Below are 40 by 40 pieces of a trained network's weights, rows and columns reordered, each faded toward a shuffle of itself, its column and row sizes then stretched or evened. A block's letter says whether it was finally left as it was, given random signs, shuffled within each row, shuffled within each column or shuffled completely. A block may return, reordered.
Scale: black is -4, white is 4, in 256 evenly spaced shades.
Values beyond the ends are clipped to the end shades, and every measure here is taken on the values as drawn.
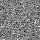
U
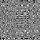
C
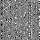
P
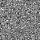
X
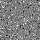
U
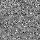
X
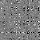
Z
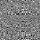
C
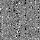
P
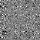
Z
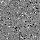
U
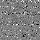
X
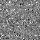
X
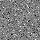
U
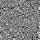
Z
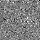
X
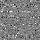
X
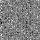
P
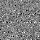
X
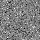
U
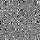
C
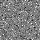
U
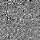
Z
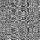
C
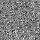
X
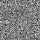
P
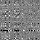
C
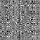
C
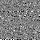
X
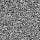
U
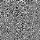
Z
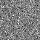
U
